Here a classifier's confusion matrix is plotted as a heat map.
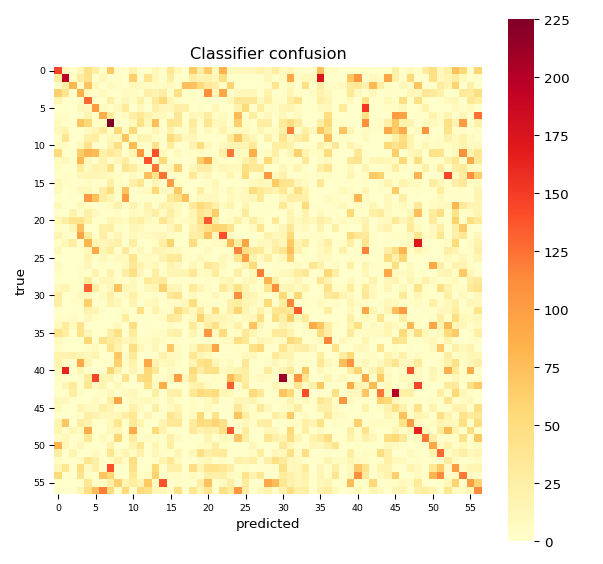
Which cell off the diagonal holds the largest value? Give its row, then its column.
41, 30
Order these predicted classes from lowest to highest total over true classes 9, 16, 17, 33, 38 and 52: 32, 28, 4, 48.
48, 28, 32, 4
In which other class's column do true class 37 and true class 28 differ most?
21
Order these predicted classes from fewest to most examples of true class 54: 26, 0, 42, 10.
42, 26, 10, 0
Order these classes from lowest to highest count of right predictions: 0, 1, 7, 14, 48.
14, 0, 48, 1, 7
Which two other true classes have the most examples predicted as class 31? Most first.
8, 1
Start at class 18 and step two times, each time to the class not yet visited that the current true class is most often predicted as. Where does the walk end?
7
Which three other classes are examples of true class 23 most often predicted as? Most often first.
48, 25, 4
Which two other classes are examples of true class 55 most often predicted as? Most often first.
14, 28
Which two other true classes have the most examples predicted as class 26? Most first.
11, 34
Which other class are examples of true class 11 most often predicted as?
13
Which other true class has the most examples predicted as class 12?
39
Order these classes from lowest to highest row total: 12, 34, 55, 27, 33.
33, 27, 34, 12, 55
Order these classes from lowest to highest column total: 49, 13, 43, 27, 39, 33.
49, 43, 27, 33, 39, 13
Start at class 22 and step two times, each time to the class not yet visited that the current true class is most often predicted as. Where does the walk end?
20
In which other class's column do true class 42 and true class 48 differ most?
10
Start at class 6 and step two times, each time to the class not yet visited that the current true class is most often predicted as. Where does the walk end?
24
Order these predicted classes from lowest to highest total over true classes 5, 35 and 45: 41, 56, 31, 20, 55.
55, 31, 56, 20, 41
